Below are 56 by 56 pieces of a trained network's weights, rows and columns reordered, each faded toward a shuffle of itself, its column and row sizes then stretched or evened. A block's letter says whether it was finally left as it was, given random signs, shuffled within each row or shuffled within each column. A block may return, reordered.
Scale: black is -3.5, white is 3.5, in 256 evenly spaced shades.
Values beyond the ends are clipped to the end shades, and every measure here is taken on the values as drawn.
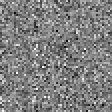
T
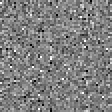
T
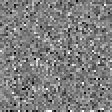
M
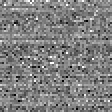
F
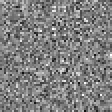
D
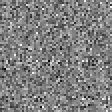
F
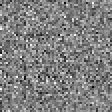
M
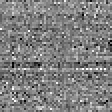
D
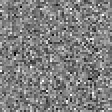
T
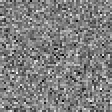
F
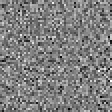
D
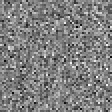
T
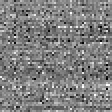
D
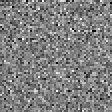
F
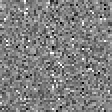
T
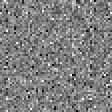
T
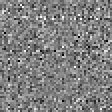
M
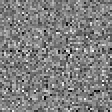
M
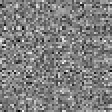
D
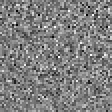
F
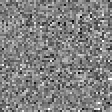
M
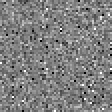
T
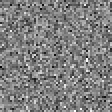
M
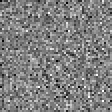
M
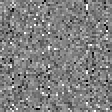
T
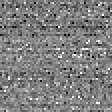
F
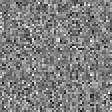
D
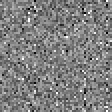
T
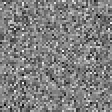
T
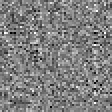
D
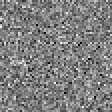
F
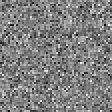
F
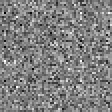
M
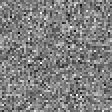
T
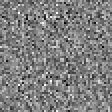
D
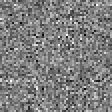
M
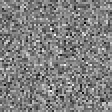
F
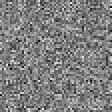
D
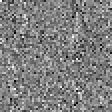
T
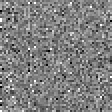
T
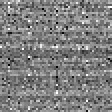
D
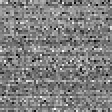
F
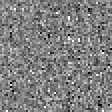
T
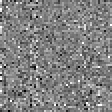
M
